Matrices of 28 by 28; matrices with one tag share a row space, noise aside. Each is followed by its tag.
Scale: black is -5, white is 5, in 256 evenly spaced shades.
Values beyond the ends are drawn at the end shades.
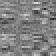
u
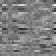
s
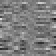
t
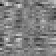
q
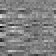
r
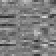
u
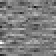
r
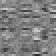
u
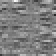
s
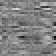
s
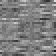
s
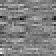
r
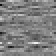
r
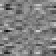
q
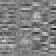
u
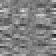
t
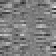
t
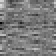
r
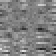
t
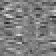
q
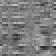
s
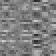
u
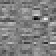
u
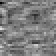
r
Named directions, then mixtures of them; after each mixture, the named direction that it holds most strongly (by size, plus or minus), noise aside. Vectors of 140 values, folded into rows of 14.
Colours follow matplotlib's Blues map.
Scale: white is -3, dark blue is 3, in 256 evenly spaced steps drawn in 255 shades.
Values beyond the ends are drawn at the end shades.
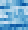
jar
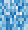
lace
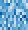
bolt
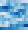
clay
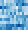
jar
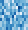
lace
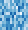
lace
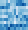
jar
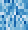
bolt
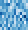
bolt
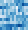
jar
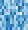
lace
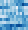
jar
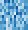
lace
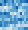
clay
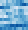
jar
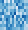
lace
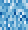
bolt
